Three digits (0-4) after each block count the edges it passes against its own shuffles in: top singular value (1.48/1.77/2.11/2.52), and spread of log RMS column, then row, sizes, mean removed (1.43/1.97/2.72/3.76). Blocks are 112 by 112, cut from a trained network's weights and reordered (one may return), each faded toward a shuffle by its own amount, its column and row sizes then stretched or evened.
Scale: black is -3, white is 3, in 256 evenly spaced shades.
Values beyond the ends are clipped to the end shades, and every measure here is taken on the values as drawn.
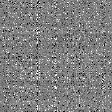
1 3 1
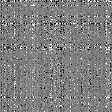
3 3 3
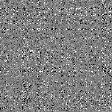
0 3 3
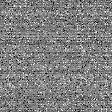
2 1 0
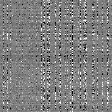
3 4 1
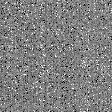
0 1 1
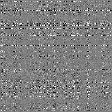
2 3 4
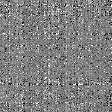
2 2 3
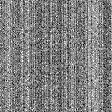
4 1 0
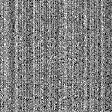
4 1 1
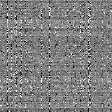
3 3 1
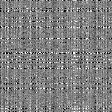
4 1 4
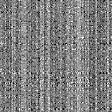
4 1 3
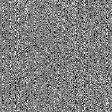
1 4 0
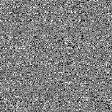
1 1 3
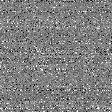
0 0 3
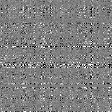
2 3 4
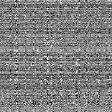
4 3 2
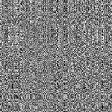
4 3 0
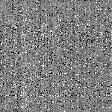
1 0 2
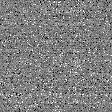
0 0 1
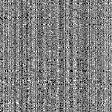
4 1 3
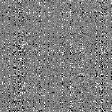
1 4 3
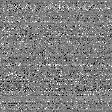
1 0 3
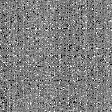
2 1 2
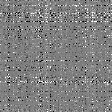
1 3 4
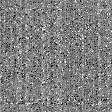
1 0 1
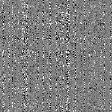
1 4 2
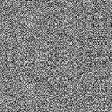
3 2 0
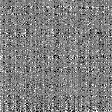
3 0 3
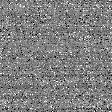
1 0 1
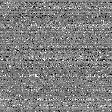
2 0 3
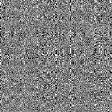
3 3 2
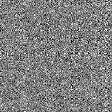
2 2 2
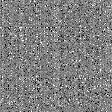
1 1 1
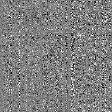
0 4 2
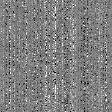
2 4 0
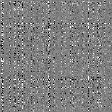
2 4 3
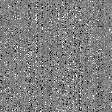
0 3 0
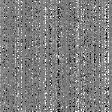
3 4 1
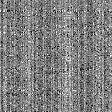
4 0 2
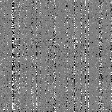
2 4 1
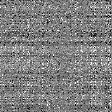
3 3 1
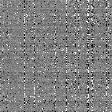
2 3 1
